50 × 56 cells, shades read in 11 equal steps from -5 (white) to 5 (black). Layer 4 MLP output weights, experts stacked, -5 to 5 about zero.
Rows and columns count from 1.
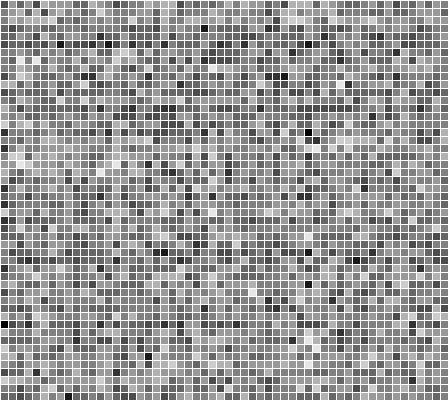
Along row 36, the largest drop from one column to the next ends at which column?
40
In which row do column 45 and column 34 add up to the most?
33
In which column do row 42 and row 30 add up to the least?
39
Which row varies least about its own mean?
26
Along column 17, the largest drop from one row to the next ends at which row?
7
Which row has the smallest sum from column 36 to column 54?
3
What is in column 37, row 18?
0
